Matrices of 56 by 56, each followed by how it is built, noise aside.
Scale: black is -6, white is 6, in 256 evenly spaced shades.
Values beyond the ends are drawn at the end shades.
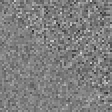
upper triangular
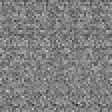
repeating columns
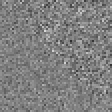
upper triangular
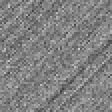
Hankel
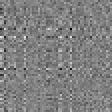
low rank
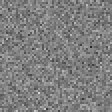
noise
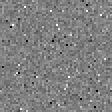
sparse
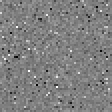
sparse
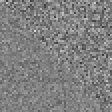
upper triangular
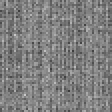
blocks
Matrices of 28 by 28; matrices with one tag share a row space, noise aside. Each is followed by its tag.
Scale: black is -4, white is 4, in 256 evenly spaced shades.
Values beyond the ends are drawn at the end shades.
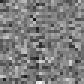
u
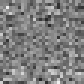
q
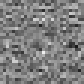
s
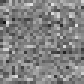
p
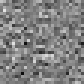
s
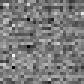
p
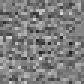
u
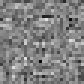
s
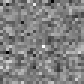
q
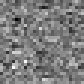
s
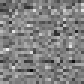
p
